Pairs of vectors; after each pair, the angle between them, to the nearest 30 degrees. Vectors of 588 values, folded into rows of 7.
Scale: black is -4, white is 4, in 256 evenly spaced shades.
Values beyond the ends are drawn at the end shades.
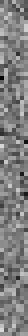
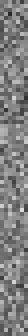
120 degrees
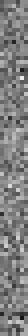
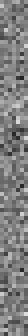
120 degrees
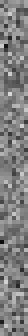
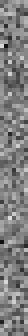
30 degrees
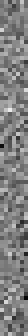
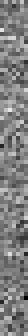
30 degrees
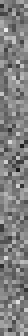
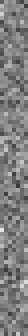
120 degrees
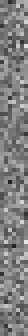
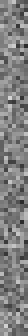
150 degrees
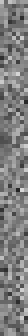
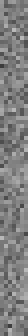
60 degrees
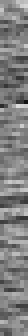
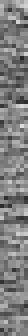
30 degrees
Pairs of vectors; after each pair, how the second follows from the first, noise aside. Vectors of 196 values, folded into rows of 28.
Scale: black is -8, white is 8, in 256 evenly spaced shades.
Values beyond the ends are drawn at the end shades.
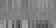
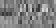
wrapped around, scaled up.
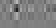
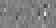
wrapped around, negated, partly zeroed.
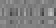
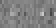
negated, partly zeroed.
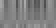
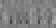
reversed, partly zeroed.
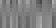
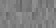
wrapped around, negated, shrunk.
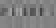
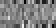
wrapped around, scaled up.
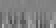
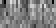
reversed, negated, scaled up.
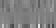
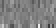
copied.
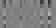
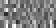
reversed, negated, scaled up.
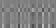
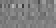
wrapped around, negated, partly zeroed.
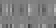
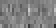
copied.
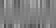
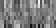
scaled up.
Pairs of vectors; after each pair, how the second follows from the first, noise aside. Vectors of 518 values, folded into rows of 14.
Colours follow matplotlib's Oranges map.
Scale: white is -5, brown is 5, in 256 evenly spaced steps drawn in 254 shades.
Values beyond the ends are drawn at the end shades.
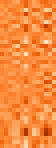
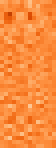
reversed, shrunk.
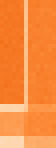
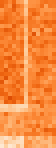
copied.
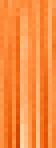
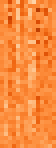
reversed, partly zeroed.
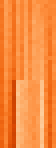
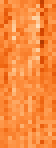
reversed, partly zeroed.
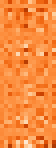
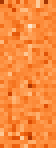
reversed, partly zeroed.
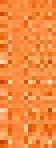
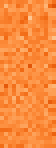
reversed, shrunk.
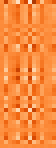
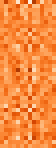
copied.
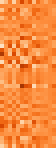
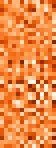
reversed, negated, scaled up.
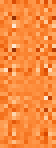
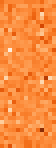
reversed, partly zeroed.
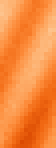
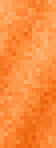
shrunk.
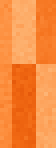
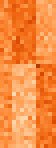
negated.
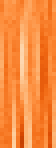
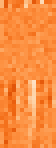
reversed, partly zeroed.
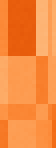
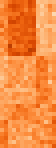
copied.
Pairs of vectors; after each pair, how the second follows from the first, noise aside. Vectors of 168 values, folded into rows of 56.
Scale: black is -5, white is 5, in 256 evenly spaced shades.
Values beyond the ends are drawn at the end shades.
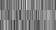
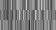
reversed, negated.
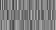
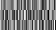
reversed, scaled up.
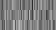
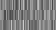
wrapped around, negated.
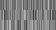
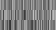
negated.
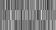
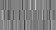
wrapped around, negated, partly zeroed.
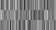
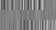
wrapped around, negated, partly zeroed.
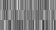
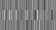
wrapped around, negated, partly zeroed.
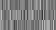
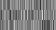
negated.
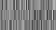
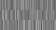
wrapped around, negated, shrunk.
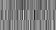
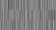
wrapped around, shrunk.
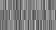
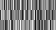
reversed, scaled up.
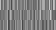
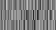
wrapped around, negated.
